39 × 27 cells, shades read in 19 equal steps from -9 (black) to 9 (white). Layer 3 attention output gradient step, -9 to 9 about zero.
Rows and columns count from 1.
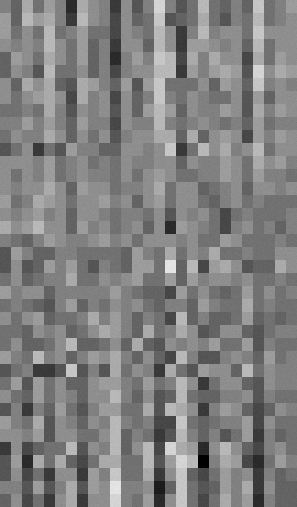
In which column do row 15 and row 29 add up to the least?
4
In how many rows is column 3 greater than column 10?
16
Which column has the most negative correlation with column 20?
9
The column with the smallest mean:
19
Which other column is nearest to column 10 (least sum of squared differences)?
6
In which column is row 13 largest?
24
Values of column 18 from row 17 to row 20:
0 1 1 1
